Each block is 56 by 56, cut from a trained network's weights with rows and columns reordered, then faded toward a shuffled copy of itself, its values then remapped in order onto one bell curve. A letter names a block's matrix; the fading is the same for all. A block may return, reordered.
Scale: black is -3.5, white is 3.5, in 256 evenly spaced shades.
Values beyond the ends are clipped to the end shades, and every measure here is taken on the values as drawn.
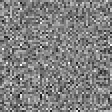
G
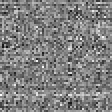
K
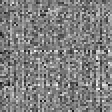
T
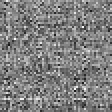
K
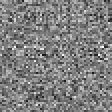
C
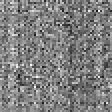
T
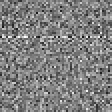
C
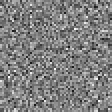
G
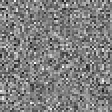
G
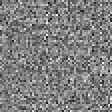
G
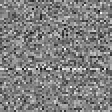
C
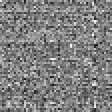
K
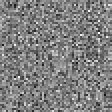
G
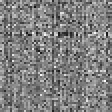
T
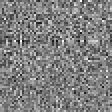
C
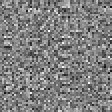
G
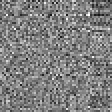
C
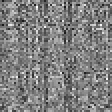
T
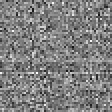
K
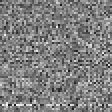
C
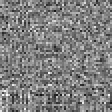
C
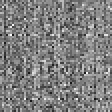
T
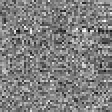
C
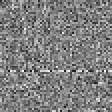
C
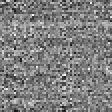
K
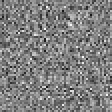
G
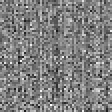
T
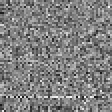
C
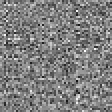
G
